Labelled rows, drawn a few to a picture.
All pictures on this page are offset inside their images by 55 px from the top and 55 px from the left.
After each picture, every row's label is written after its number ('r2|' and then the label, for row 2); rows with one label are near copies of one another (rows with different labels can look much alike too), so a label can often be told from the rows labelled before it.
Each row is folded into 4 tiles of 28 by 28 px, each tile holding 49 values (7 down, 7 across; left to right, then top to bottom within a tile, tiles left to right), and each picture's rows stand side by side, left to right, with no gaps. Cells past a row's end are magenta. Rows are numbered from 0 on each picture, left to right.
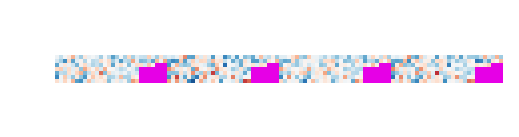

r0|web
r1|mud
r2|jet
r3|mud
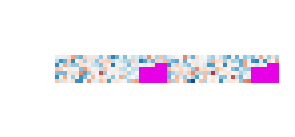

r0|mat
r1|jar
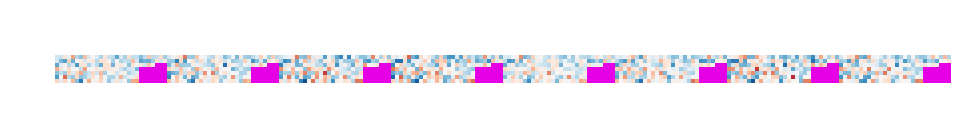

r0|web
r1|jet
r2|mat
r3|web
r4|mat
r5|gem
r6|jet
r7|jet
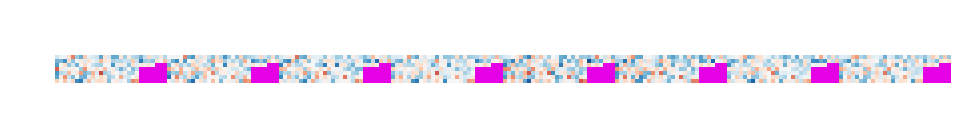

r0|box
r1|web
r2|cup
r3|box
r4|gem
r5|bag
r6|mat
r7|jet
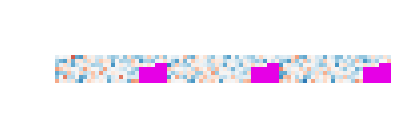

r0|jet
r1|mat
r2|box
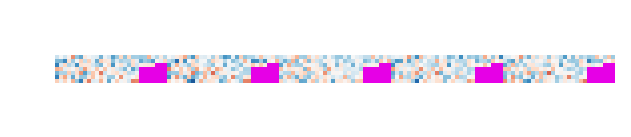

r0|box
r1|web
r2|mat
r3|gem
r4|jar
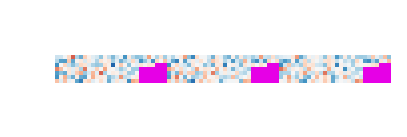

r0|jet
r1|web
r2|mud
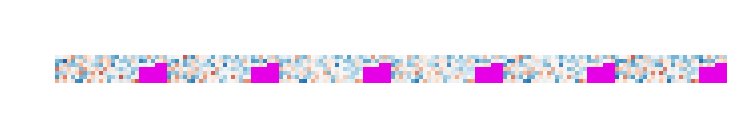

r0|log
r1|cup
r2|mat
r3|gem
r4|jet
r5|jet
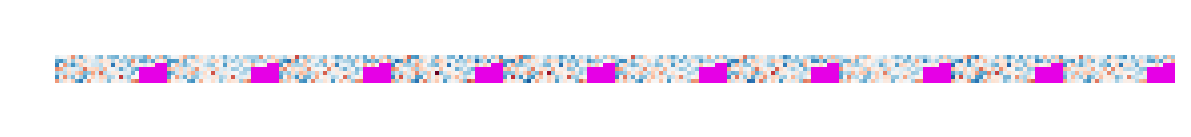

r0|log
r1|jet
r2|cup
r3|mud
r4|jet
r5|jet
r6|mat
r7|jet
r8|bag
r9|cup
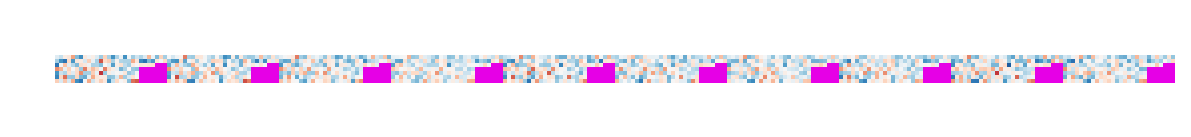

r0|web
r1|web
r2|jet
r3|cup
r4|log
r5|jet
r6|mat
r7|web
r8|jar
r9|web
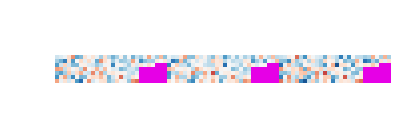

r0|jet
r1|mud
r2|jar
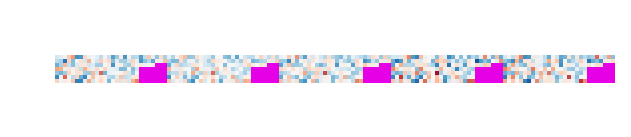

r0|bag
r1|mud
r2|jar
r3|mud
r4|box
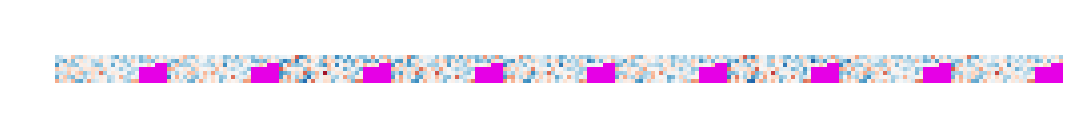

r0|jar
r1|cup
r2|mud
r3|log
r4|box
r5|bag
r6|box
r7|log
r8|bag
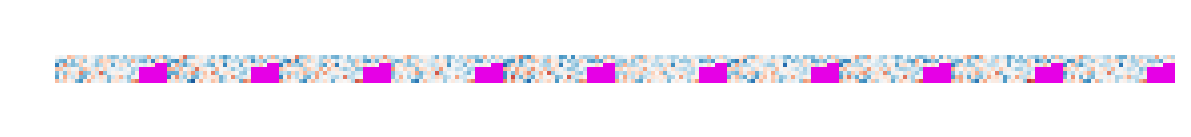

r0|log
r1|jet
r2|cup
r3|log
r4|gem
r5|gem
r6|jet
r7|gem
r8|gem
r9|log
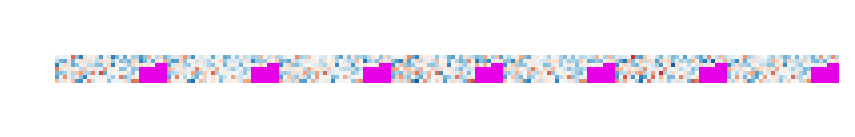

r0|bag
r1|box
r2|jar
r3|gem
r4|jar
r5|cup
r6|log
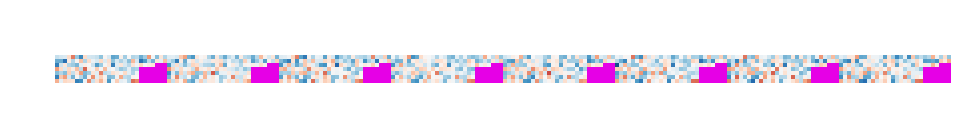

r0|box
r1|bag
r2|bag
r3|bag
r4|jar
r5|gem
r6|cup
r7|web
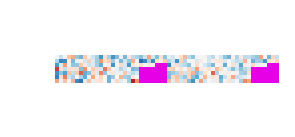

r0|web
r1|jar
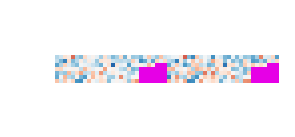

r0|cup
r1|bag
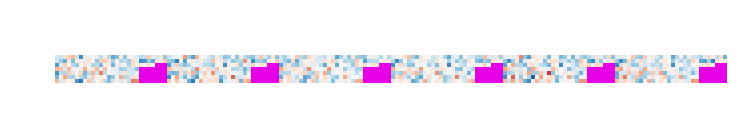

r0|web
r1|jet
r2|bag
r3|gem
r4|mud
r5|gem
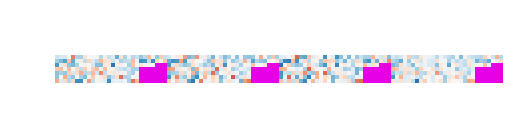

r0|jar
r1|jet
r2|mud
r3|gem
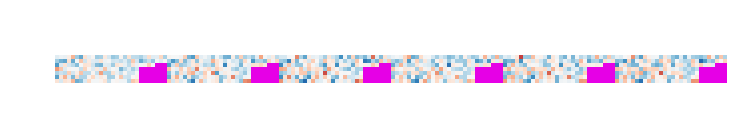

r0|box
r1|gem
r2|jar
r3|mat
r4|jar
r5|jar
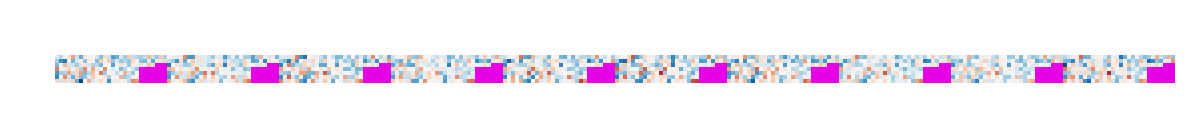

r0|web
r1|bag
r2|bag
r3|gem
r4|mud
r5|log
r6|web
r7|mud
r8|jar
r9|box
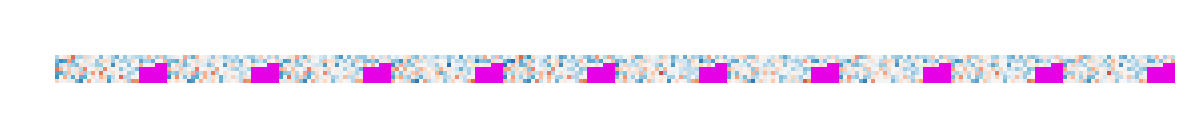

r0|jet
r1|jet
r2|web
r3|gem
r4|cup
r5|gem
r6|web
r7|jet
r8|box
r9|mud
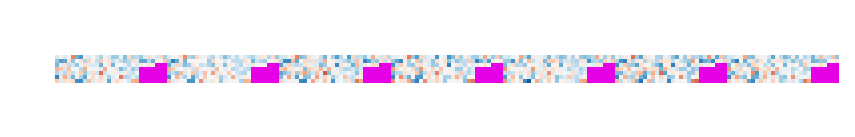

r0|box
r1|jet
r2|mat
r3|box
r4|box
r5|jar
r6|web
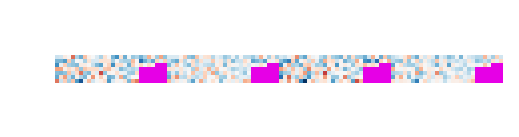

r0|jar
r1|gem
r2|web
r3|box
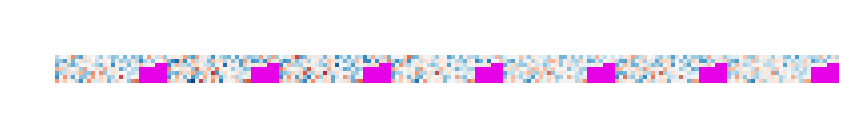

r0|jet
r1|mat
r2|mud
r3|mud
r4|log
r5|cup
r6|gem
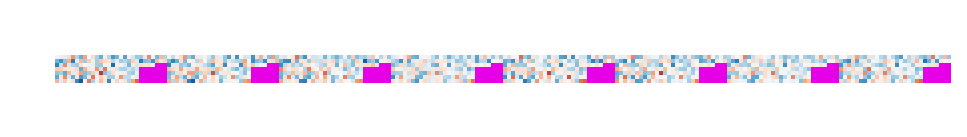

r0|mat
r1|jar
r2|box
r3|bag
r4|cup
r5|bag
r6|jet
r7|log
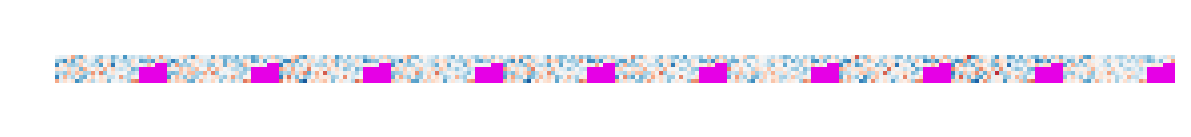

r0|cup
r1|bag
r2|box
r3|jar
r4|web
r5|cup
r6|web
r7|cup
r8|mud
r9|box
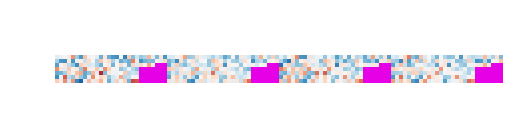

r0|web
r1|log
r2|bag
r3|cup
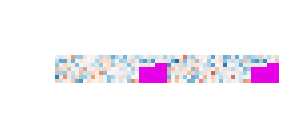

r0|web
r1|cup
